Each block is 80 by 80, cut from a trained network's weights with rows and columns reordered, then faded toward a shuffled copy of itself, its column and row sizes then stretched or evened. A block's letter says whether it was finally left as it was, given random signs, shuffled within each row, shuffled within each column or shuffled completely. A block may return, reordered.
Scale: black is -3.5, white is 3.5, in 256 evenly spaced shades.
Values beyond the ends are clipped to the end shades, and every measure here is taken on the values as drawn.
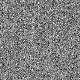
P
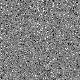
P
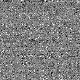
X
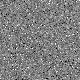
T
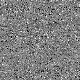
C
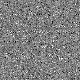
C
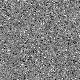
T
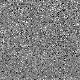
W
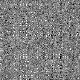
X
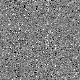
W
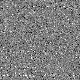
C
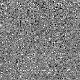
X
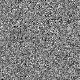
W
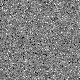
T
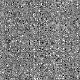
X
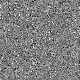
P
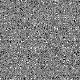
X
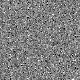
P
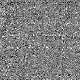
X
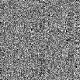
X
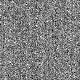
P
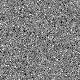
T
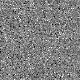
W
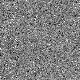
P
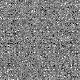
X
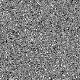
P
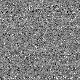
C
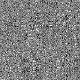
X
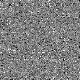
X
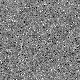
T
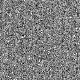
P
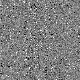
P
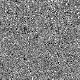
W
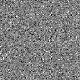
X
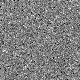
T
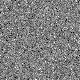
T
